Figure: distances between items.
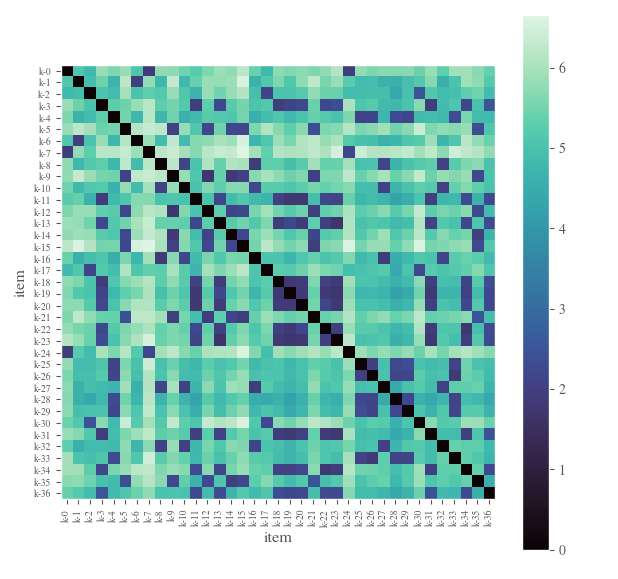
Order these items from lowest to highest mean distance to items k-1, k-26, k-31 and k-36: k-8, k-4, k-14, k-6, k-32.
k-4, k-6, k-32, k-8, k-14
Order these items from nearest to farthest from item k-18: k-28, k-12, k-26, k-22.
k-22, k-28, k-26, k-12
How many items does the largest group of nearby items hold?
11
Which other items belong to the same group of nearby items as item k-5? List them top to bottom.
k-9, k-12, k-14, k-15, k-21, k-35
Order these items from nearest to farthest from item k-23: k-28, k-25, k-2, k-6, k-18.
k-18, k-28, k-25, k-2, k-6
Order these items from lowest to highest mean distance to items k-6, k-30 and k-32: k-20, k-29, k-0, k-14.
k-29, k-0, k-20, k-14
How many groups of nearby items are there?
7
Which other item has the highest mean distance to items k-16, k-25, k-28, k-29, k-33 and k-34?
k-7
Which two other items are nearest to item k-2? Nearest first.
k-17, k-30
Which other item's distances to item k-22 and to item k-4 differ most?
k-34
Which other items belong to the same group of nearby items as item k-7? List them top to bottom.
k-0, k-24
